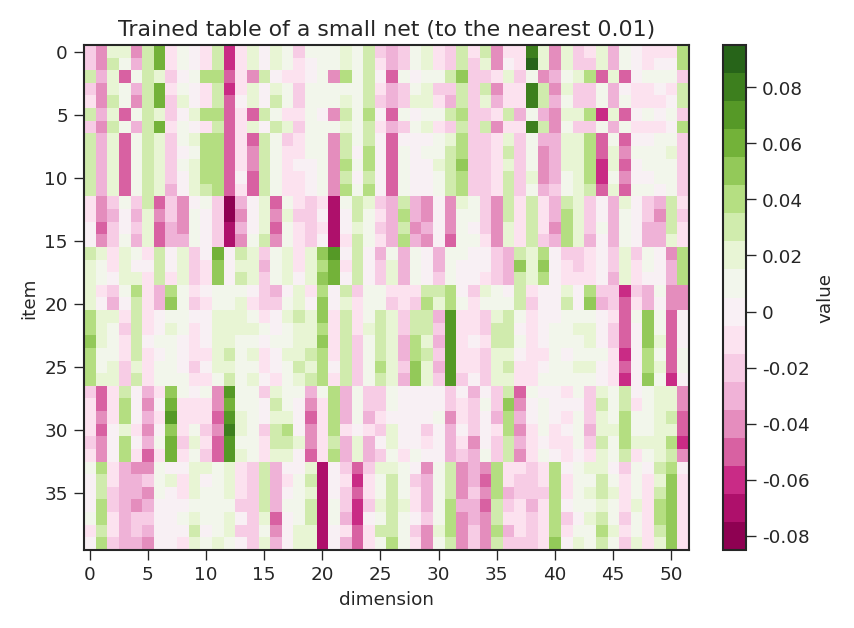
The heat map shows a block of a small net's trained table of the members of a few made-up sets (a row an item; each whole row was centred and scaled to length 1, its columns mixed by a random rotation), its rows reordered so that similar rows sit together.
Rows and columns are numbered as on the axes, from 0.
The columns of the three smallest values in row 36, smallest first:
20, 23, 34
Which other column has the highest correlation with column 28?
48
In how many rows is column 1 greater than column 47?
18
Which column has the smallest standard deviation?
47
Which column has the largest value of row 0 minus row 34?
38
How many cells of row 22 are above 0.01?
23
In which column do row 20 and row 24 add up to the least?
46
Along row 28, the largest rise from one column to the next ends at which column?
12
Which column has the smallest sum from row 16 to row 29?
50
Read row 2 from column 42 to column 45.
0.02 0.04 -0.05 0.02
